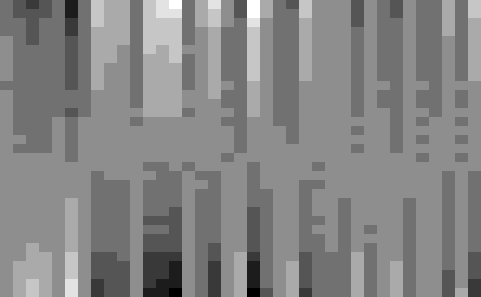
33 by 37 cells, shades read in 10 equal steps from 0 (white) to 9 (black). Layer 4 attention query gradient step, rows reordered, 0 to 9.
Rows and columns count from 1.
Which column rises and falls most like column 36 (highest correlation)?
33
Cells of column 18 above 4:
10
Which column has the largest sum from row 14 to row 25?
20
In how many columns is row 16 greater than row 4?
11
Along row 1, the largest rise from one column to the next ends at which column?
15
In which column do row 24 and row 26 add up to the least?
6
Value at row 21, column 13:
5
